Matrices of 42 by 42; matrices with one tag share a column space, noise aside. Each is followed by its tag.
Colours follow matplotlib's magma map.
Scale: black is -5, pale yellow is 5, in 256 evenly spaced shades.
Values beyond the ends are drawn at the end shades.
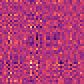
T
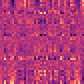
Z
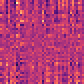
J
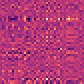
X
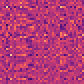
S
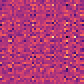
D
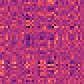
T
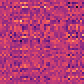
S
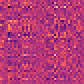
S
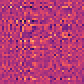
S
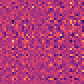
S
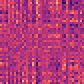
J
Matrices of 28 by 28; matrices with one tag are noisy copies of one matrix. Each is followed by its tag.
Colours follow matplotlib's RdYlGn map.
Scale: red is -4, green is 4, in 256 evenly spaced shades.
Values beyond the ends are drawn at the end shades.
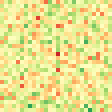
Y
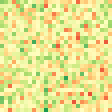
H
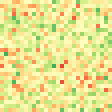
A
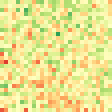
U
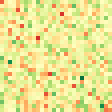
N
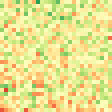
U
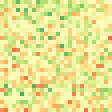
U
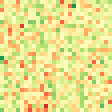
N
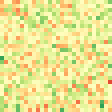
N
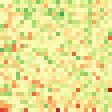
U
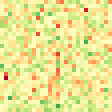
Y
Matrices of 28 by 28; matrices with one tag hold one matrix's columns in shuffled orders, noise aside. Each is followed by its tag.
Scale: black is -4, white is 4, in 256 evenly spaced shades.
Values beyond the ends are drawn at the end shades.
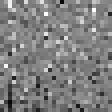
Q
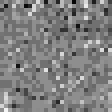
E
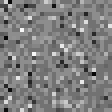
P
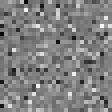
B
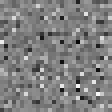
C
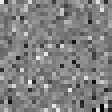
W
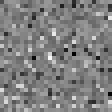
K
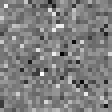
B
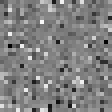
W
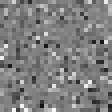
W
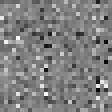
C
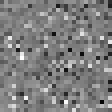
K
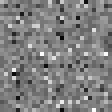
P
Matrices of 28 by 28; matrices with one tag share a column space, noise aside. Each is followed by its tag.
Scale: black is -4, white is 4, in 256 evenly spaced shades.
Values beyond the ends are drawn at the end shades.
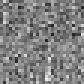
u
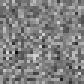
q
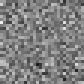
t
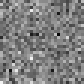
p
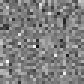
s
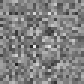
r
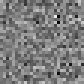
t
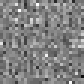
s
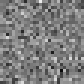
p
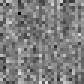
u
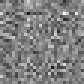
r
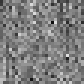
u
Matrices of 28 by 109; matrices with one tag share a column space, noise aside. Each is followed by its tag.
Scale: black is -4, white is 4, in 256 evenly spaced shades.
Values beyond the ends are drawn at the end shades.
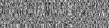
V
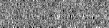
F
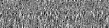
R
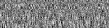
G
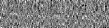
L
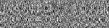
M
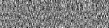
L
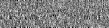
F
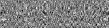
M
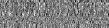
V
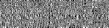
F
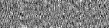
L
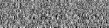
F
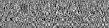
M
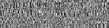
V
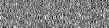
F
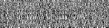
F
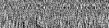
G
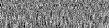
G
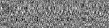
M
